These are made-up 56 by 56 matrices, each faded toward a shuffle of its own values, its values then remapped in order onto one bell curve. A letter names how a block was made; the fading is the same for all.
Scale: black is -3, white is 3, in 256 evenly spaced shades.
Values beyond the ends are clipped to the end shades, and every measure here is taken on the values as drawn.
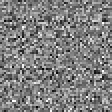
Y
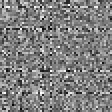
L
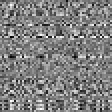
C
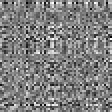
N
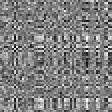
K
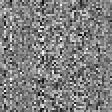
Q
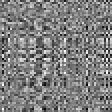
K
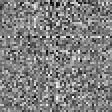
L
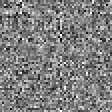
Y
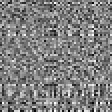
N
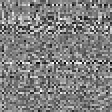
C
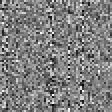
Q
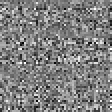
L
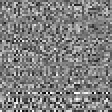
C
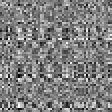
N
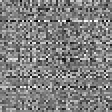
C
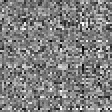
L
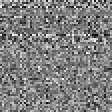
L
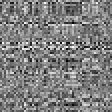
N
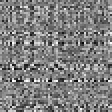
C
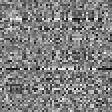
C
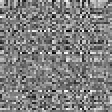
N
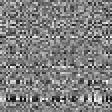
N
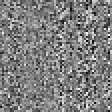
Q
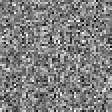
Y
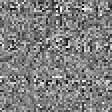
L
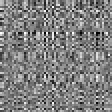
K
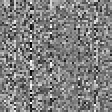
Q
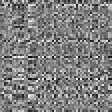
N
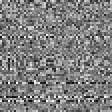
C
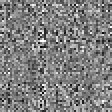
L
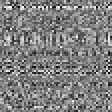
C
